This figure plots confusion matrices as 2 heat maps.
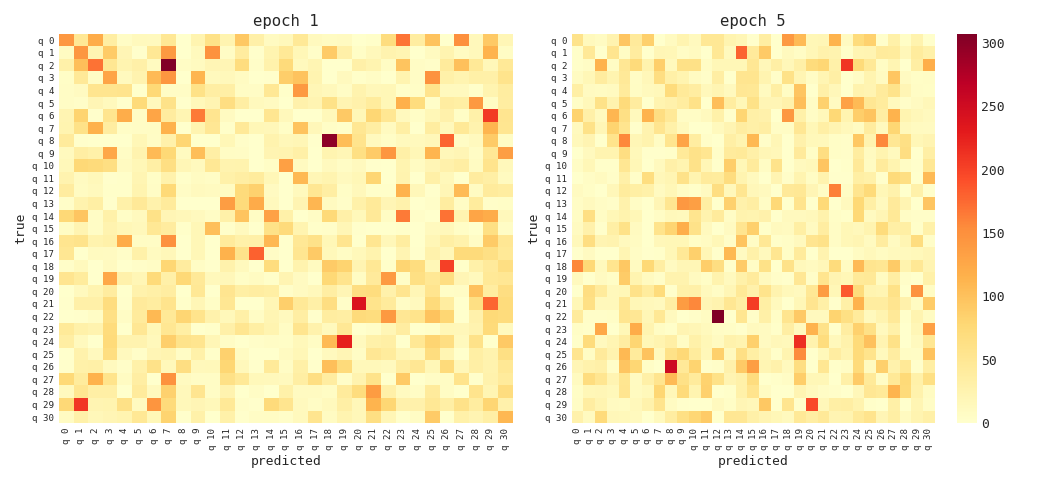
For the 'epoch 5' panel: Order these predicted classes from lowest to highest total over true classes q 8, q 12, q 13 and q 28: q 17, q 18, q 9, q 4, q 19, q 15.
q 18, q 17, q 19, q 15, q 4, q 9
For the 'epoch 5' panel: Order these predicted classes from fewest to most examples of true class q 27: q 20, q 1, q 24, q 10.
q 20, q 10, q 1, q 24
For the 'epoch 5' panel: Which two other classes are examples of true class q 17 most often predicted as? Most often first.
q 13, q 10
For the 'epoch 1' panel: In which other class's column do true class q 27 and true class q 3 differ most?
q 25
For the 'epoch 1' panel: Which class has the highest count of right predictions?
q 2
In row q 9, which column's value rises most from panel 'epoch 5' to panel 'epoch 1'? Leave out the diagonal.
q 22
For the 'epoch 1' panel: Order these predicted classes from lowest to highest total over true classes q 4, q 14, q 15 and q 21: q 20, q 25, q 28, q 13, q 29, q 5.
q 13, q 5, q 25, q 28, q 20, q 29
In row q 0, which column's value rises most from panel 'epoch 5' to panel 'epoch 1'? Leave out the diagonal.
q 23
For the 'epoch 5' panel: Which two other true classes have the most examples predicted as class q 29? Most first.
q 20, q 16
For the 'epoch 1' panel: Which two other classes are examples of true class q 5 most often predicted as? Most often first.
q 28, q 23
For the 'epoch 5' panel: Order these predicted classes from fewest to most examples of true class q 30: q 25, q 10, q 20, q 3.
q 3, q 20, q 25, q 10
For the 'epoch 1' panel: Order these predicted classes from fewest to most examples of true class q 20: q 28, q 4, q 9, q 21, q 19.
q 4, q 19, q 9, q 21, q 28
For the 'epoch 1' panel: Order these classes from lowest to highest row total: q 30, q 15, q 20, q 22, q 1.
q 15, q 30, q 20, q 1, q 22
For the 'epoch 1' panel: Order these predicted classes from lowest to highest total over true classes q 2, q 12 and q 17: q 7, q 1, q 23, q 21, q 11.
q 21, q 1, q 11, q 23, q 7
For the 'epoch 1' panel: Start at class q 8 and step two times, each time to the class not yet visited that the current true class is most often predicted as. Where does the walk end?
q 26
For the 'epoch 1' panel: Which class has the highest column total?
q 7
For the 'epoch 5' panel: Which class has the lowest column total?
q 17
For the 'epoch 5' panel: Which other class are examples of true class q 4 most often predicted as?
q 19
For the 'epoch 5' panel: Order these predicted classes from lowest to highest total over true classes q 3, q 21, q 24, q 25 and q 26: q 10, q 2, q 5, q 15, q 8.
q 2, q 5, q 10, q 8, q 15
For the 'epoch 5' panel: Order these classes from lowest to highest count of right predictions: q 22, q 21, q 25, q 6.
q 21, q 25, q 22, q 6
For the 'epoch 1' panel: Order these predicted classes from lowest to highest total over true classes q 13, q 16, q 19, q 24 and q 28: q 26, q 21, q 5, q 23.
q 23, q 5, q 26, q 21
